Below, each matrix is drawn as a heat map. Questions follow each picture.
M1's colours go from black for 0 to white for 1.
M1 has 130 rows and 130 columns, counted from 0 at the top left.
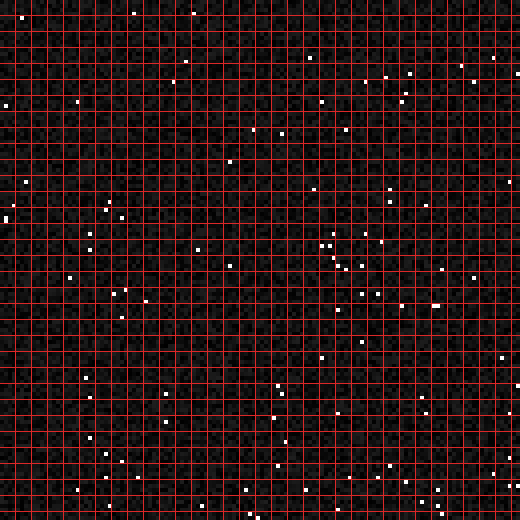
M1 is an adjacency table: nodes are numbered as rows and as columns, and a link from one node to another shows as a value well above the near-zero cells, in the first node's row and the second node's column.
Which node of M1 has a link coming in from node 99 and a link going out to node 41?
node 105
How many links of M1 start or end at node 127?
5
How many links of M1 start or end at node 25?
3
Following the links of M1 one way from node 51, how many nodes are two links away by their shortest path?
2
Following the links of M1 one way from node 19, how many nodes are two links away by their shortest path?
2
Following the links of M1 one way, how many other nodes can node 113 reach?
2
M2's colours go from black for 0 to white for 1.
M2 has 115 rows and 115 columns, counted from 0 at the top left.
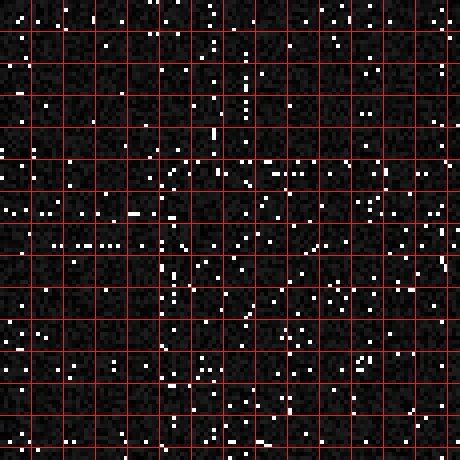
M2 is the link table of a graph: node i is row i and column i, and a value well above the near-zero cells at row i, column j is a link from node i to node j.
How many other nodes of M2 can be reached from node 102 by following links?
9
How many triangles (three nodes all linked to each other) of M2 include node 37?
4
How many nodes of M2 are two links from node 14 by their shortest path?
8
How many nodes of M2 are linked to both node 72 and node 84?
2
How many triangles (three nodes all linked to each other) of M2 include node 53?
0
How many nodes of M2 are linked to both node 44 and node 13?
0
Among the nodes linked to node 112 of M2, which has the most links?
node 5
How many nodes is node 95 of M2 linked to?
1
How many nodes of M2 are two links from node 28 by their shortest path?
8
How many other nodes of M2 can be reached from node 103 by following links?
9
